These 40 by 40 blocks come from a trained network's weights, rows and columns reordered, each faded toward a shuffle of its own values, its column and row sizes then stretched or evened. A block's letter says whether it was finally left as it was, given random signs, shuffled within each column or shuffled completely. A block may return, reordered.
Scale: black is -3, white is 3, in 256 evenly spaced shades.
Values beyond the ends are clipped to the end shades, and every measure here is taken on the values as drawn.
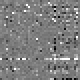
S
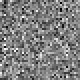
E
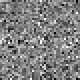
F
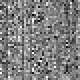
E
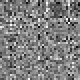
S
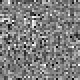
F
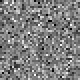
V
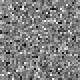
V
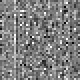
E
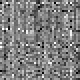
S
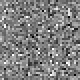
F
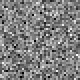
V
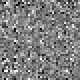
F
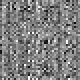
S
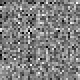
S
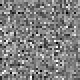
F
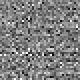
S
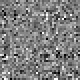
F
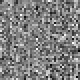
E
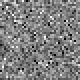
V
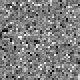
V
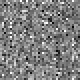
E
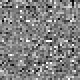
F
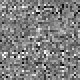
F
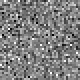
V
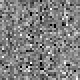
E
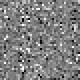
E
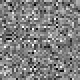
S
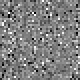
E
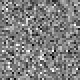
E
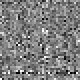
F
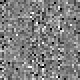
E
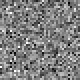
E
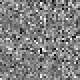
F
